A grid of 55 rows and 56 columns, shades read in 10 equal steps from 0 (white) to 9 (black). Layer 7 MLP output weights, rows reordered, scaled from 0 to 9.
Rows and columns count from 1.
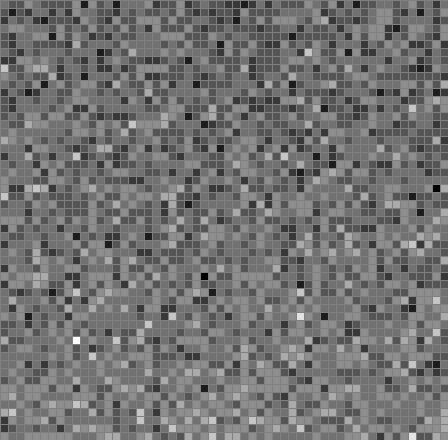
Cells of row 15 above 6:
6
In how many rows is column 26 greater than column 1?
19
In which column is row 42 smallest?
55
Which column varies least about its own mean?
3
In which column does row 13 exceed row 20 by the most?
34
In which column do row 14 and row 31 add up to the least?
52
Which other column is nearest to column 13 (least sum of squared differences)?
46
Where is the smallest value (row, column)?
43, 10
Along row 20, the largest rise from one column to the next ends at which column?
11
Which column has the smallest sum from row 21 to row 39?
12
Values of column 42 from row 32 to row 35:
3 4 6 6
